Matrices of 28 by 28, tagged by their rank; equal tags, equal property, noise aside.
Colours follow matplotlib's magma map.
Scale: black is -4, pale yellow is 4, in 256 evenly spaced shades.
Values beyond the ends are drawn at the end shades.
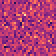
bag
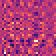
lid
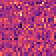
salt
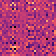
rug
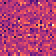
salt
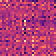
rug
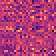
rug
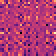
lid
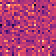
rug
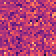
bag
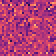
bag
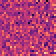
salt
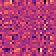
rug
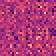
salt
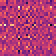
lid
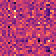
rug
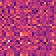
rug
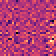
rug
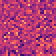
bag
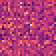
bag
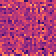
salt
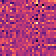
rug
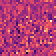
salt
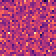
bag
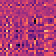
lid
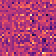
rug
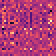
lid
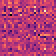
rug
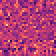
salt
